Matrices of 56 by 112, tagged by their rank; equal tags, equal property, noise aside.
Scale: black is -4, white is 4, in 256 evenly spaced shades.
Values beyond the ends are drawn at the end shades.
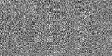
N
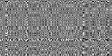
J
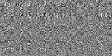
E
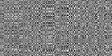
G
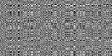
G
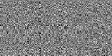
N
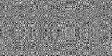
E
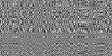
J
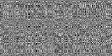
E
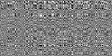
J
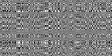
G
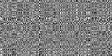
J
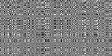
G
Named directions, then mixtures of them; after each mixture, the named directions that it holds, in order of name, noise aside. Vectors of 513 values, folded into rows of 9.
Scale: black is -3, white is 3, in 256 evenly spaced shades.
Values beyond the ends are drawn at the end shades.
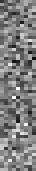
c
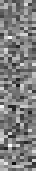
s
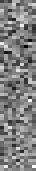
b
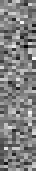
b, c, s.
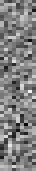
b, c, s.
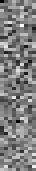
b, c.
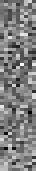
b, c, s.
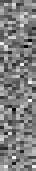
b, s.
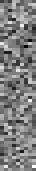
b.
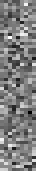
c, s.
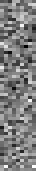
b.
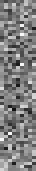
b, c, s.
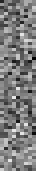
c.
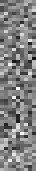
c.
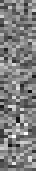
c, s.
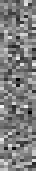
c, s.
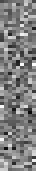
b, c, s.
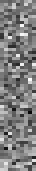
b, c, s.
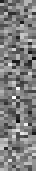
c.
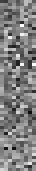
b, c, s.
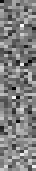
b, c.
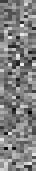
b, c, s.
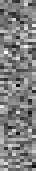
b, c, s.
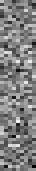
b, c, s.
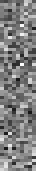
b, c, s.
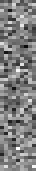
b.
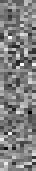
b, c, s.
